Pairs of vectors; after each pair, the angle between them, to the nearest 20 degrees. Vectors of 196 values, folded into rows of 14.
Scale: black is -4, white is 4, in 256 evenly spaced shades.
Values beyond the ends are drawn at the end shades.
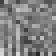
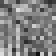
20 degrees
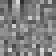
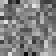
100 degrees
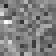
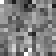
80 degrees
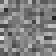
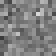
120 degrees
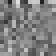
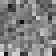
80 degrees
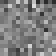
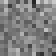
160 degrees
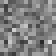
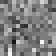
120 degrees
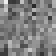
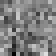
100 degrees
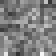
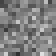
40 degrees
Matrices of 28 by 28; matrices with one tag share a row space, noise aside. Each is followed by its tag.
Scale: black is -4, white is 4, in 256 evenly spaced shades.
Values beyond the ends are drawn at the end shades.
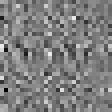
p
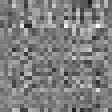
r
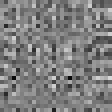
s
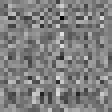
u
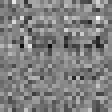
r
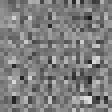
r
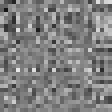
s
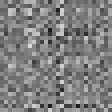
u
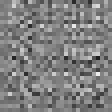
r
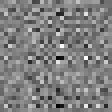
u
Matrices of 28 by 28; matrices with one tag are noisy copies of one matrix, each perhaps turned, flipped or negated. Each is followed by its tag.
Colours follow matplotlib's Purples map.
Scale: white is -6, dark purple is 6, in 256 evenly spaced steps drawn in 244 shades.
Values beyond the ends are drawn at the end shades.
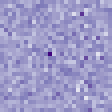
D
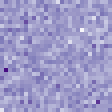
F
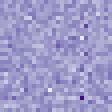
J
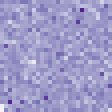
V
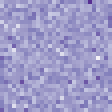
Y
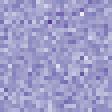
J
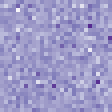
J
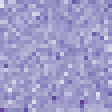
V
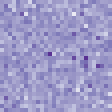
D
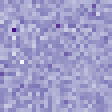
J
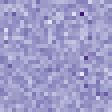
J
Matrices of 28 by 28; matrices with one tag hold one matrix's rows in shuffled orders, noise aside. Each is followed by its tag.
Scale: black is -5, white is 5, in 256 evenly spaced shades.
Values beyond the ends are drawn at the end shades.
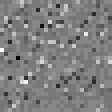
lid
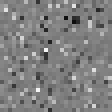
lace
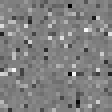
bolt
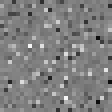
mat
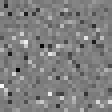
lid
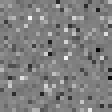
mat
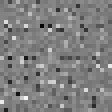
lid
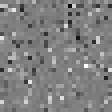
bolt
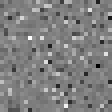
mat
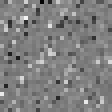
lid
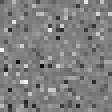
lid
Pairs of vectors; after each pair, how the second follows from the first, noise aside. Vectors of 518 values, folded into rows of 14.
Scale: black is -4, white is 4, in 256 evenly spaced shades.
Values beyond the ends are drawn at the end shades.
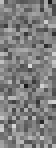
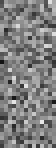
negated.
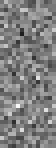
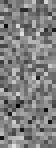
negated.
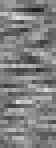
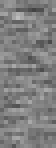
shrunk.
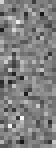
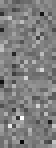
partly zeroed.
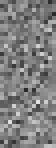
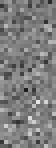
partly zeroed.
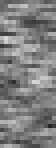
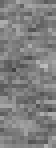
reversed, negated, shrunk.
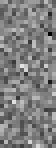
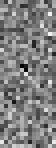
negated.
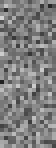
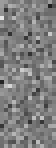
partly zeroed.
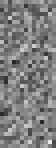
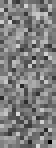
negated.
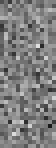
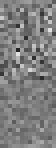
wrapped around, negated, partly zeroed.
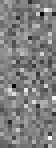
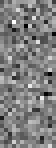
wrapped around, negated.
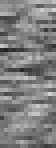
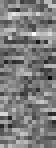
wrapped around, negated.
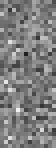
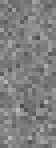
shrunk.
